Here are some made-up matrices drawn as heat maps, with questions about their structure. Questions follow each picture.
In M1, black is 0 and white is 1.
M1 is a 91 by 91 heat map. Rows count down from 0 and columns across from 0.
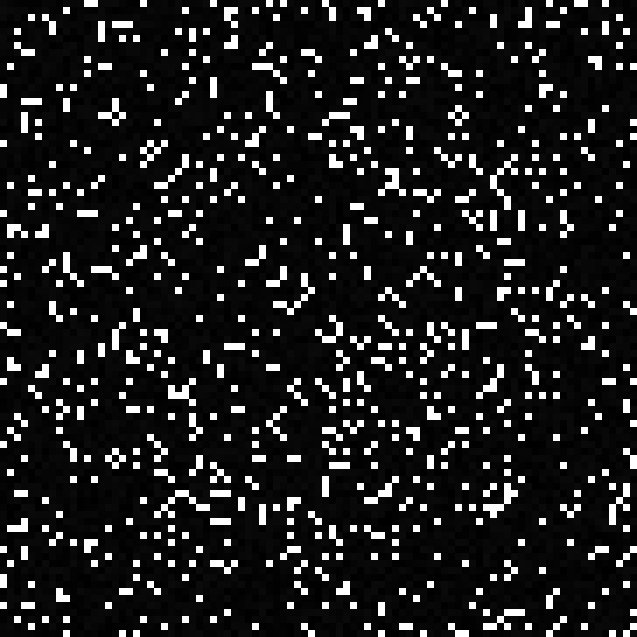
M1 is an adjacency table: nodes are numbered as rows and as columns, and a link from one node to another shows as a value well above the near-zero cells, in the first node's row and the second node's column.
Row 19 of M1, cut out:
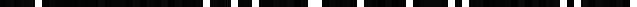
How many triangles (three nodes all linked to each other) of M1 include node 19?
8
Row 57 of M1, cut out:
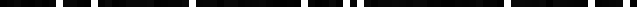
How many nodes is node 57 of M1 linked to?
9
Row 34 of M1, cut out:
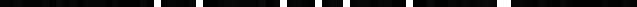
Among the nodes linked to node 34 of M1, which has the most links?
node 72
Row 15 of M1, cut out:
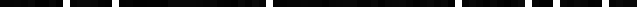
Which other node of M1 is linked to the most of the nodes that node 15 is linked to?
node 3
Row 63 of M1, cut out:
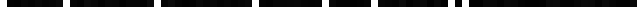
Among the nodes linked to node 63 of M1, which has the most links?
node 22
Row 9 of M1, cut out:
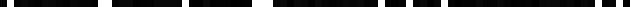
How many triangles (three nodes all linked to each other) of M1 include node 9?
8
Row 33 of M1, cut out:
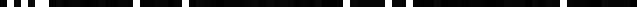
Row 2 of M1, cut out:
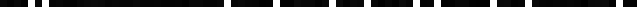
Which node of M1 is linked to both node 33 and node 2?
node 6
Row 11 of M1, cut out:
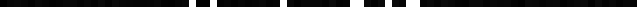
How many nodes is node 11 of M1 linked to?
8
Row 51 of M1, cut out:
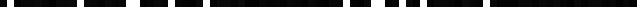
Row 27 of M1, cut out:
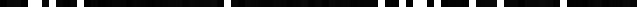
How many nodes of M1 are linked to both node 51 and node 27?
4
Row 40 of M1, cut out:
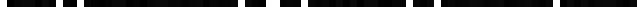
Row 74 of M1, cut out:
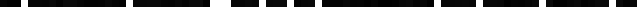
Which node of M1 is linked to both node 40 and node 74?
node 62
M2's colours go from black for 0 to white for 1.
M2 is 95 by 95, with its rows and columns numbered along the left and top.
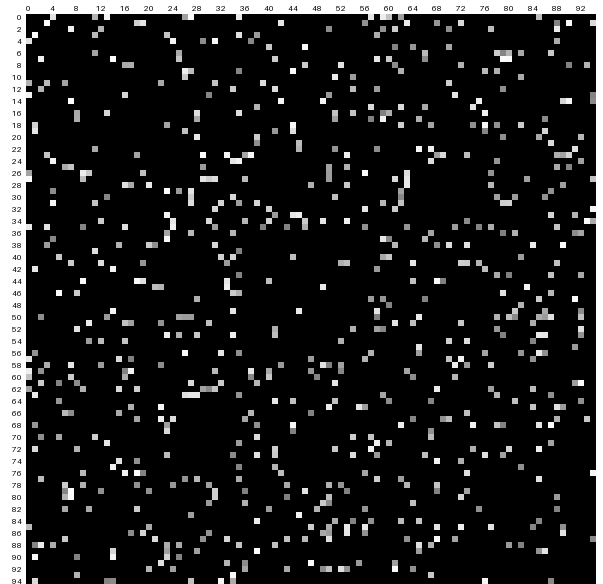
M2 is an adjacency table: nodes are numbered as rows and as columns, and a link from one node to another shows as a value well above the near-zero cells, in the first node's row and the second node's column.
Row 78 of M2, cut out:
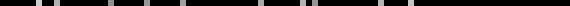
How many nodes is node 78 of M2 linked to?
10
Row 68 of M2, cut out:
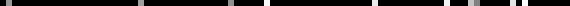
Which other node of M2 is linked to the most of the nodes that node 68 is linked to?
node 18
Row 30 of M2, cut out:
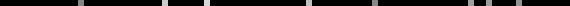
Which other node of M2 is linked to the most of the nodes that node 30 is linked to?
node 50
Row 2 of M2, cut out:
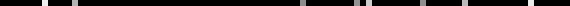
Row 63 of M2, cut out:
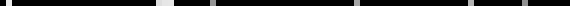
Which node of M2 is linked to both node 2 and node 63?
node 59
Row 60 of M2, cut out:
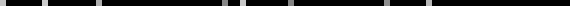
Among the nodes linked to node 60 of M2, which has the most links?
node 0
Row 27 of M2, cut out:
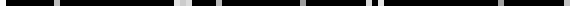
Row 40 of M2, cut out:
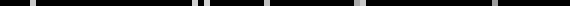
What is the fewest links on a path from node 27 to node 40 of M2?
3
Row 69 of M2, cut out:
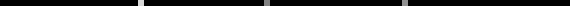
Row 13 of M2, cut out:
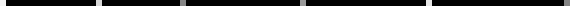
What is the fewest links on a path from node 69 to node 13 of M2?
5
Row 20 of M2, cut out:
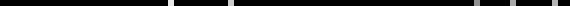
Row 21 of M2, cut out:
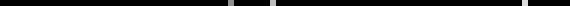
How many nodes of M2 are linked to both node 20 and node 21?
1
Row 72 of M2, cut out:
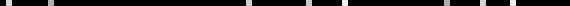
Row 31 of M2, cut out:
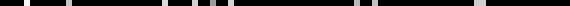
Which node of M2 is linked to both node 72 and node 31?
node 80
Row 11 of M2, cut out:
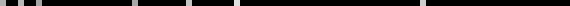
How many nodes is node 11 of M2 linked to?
7
